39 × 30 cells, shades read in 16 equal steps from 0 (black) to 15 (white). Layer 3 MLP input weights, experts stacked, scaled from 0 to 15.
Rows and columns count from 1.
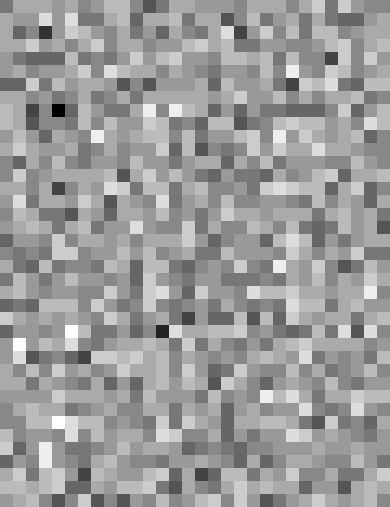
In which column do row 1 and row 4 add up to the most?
27
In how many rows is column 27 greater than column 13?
13
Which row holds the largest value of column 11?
18
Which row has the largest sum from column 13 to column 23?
23
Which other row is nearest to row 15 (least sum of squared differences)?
8
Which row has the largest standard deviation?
9
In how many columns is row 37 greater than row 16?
14
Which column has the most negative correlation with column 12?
3
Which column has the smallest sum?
17
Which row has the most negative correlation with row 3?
32
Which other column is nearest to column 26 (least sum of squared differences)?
30
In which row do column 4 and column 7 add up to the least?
28
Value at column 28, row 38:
10
